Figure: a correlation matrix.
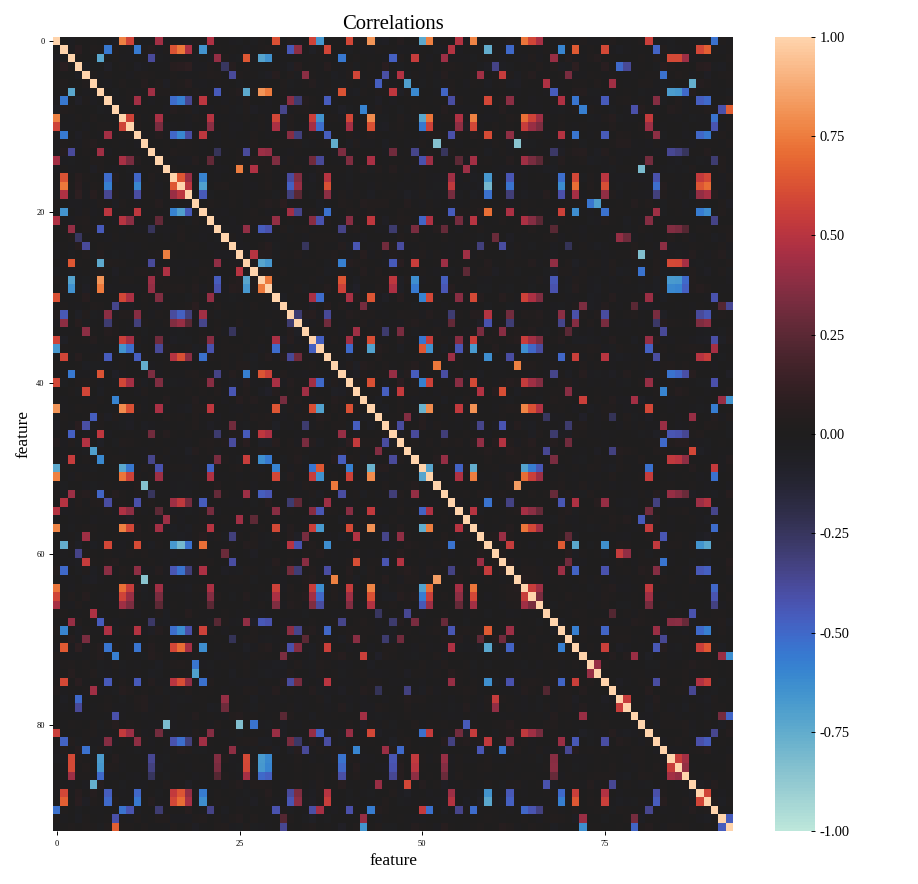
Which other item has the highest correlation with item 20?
59
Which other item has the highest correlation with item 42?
72
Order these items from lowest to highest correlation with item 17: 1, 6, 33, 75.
6, 33, 75, 1
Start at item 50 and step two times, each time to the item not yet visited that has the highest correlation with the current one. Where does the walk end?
90
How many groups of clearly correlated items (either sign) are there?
10
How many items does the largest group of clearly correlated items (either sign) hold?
19
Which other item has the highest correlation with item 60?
77
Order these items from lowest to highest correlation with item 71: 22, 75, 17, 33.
22, 33, 75, 17
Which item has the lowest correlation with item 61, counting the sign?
83
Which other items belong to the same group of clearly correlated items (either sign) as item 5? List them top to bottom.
44, 48, 67, 76, 87
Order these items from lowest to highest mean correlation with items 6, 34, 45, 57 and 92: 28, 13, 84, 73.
84, 73, 13, 28
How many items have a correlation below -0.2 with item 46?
9
